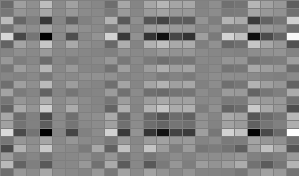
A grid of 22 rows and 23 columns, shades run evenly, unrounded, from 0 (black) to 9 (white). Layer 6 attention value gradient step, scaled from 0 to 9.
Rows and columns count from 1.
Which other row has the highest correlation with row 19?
22
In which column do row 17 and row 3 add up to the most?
23
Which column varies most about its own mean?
4
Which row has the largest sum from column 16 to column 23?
21
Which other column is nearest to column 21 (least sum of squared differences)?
2
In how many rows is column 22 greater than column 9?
12
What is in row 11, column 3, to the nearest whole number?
5
